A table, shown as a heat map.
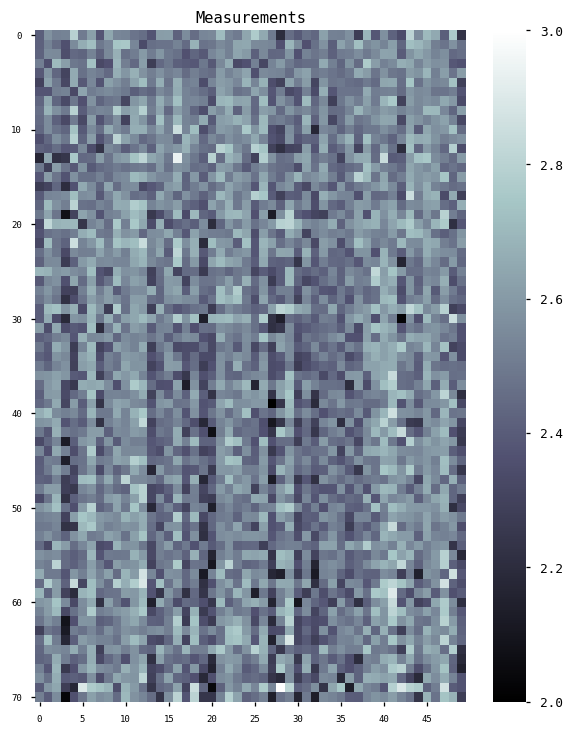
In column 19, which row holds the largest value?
9
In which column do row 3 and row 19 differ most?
3
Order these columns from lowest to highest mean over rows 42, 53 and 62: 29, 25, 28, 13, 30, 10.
30, 13, 25, 10, 28, 29
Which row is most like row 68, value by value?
41
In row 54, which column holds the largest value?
38
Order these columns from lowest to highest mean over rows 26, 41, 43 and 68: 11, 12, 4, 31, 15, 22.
31, 4, 15, 11, 22, 12
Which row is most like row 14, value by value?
6
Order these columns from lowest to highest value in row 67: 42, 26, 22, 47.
26, 22, 47, 42
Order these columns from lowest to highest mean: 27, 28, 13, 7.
27, 13, 7, 28
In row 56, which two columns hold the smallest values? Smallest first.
20, 32
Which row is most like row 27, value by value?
28
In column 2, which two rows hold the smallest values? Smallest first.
13, 30
